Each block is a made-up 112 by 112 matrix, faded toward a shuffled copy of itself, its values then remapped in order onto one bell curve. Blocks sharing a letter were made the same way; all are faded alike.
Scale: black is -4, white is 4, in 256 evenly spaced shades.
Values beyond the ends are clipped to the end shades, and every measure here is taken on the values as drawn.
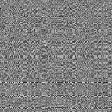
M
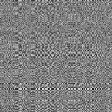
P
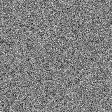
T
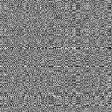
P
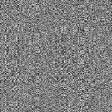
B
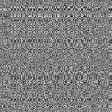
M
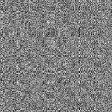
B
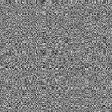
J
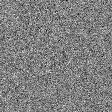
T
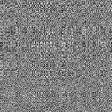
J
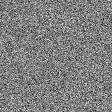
T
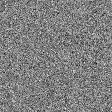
T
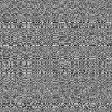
P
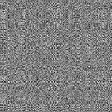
J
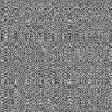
J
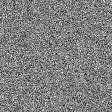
T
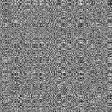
J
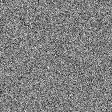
T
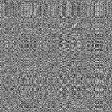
J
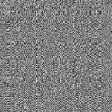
B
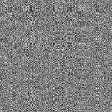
B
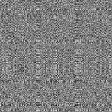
J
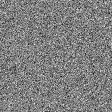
T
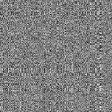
B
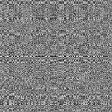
P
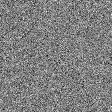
T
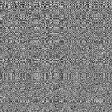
M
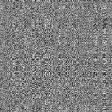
B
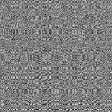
P
